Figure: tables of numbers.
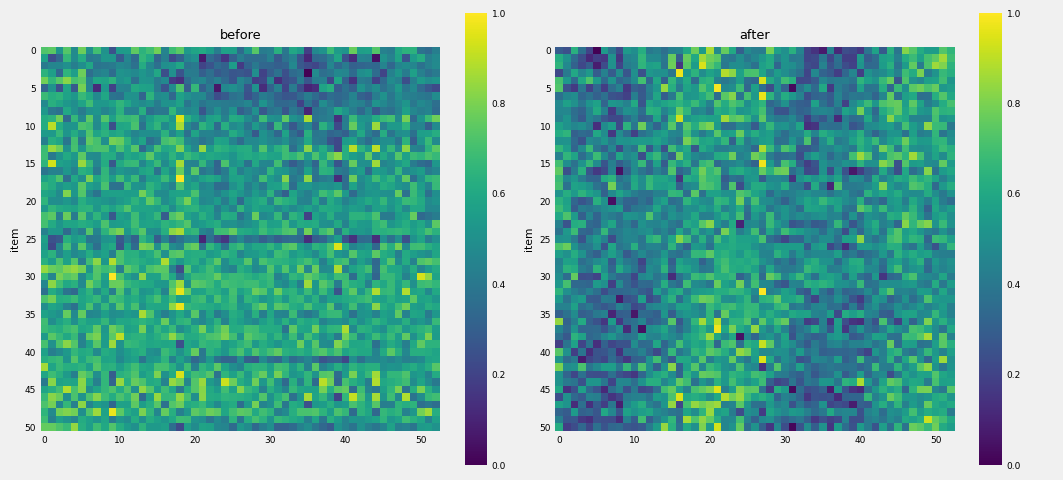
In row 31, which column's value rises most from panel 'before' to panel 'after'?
34
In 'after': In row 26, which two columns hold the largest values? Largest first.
1, 0
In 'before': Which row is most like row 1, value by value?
25
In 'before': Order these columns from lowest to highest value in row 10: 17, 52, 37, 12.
52, 17, 37, 12
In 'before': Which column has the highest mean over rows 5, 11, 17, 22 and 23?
18
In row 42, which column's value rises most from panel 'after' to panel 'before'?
27
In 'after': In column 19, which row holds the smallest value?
28
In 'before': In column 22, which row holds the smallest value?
2
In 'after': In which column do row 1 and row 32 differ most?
27
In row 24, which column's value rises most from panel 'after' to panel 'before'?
38
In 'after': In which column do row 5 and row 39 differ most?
21
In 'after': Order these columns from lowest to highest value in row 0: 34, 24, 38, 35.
35, 34, 38, 24
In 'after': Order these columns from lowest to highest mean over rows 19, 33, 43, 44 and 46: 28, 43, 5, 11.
5, 11, 28, 43
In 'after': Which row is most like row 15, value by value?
4
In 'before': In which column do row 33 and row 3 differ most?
35
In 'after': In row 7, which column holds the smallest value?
38
